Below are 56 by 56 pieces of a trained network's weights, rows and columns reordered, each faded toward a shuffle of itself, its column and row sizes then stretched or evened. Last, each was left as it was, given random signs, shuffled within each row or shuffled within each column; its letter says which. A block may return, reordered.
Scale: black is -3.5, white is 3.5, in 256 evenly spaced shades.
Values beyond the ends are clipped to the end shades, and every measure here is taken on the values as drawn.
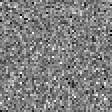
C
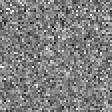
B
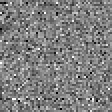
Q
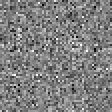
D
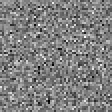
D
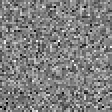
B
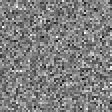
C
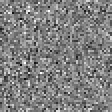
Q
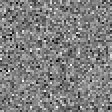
C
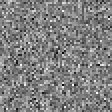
Q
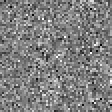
C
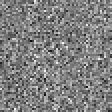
C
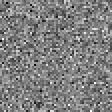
B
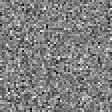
C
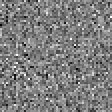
Q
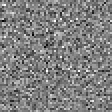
D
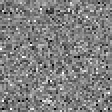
B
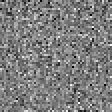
Q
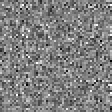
D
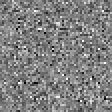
Q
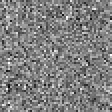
D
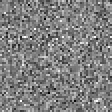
B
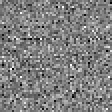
D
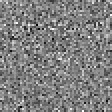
B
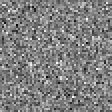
B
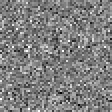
B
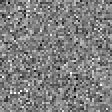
C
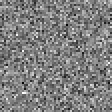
C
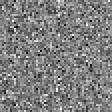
C
